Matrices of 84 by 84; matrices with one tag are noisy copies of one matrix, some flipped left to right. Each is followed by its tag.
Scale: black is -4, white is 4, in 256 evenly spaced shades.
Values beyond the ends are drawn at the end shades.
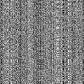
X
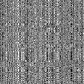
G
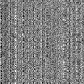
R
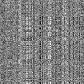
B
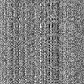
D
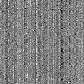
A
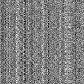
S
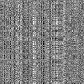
B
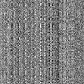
D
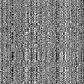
G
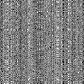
X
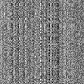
D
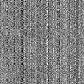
A
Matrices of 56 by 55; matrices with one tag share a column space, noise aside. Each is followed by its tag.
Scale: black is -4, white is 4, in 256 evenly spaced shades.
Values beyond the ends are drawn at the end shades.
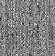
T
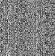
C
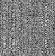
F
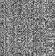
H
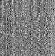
T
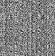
C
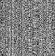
F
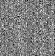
H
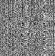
T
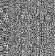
C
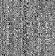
T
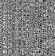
F
